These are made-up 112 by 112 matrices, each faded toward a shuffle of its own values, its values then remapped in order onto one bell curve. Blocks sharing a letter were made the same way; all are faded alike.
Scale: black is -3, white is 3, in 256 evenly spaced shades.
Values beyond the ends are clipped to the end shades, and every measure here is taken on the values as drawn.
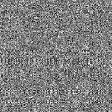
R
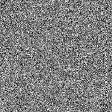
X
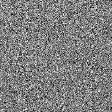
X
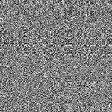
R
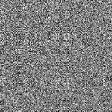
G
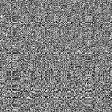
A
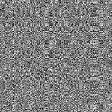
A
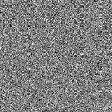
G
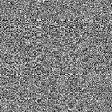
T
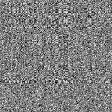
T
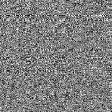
R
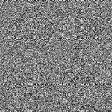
T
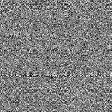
R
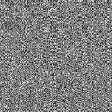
A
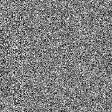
X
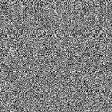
R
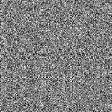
R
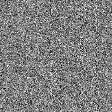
X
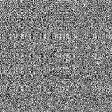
G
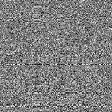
R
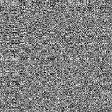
R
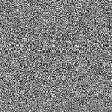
R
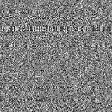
R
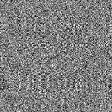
G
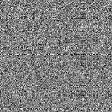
R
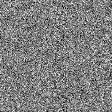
X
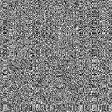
A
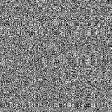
R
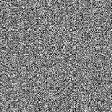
G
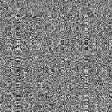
A
